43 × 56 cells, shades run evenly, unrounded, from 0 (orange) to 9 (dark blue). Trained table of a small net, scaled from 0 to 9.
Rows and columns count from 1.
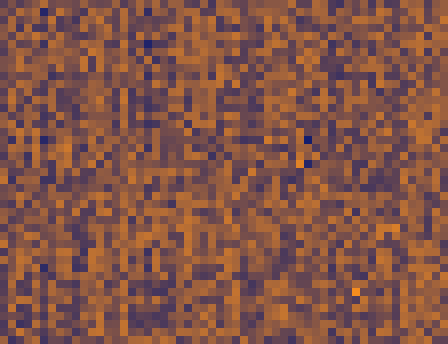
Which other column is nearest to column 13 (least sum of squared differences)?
16
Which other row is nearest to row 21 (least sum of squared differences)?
18
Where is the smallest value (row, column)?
37, 45
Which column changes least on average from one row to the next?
31
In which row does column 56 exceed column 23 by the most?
7
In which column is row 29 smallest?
50
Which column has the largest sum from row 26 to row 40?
10
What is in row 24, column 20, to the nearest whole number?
6
